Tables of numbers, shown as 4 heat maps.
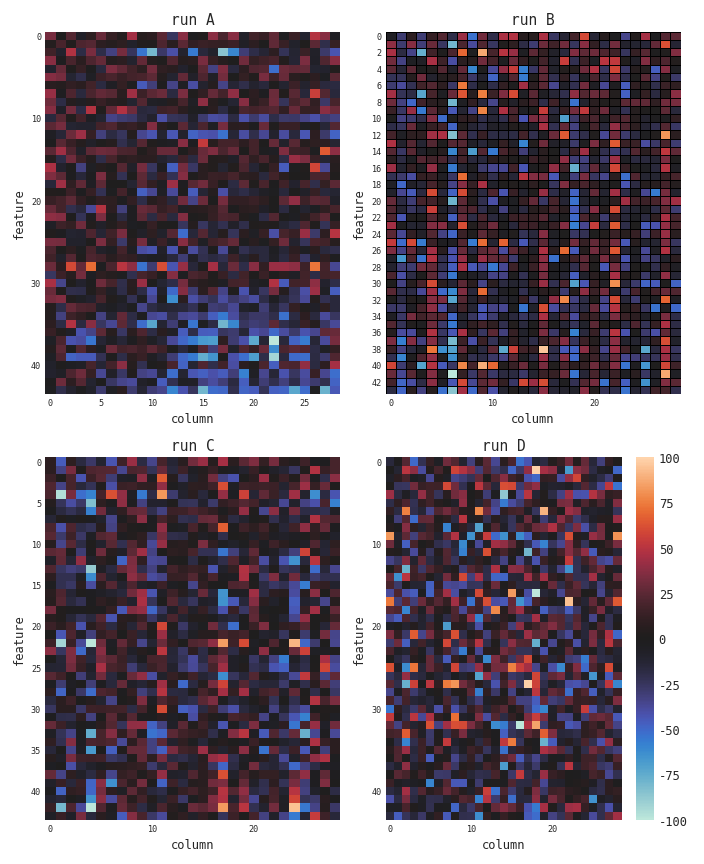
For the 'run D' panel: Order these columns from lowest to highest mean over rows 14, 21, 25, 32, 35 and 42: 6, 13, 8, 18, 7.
13, 6, 18, 7, 8
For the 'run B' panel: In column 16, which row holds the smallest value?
27
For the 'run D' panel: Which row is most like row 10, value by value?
23
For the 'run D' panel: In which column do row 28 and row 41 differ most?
22
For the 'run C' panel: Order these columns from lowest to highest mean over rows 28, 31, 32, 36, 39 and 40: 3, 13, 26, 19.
13, 3, 26, 19
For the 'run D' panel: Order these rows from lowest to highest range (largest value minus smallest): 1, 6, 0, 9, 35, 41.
0, 35, 41, 6, 9, 1
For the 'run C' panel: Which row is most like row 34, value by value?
1
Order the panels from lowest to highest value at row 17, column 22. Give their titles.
run C, run B, run A, run D
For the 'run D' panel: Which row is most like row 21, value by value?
31
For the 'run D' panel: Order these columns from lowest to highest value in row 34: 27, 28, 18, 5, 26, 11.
26, 5, 11, 18, 28, 27
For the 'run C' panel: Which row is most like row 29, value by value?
7
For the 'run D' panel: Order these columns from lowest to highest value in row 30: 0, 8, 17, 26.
0, 8, 17, 26
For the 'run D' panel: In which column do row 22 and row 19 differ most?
18
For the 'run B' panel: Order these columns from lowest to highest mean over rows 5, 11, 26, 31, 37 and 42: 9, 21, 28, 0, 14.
21, 28, 14, 0, 9
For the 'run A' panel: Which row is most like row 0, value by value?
7
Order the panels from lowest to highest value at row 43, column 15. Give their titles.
run A, run D, run C, run B
